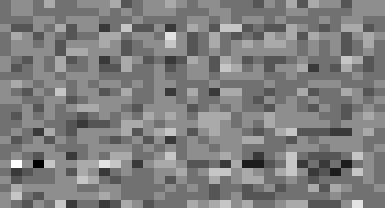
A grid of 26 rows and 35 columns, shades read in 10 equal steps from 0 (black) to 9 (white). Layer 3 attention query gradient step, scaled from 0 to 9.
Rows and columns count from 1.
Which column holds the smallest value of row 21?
4
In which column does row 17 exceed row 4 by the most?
16
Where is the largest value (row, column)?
21, 2
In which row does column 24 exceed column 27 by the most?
18
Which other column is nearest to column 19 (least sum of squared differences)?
35
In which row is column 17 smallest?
8
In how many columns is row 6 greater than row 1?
11
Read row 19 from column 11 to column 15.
5 5 4 5 4
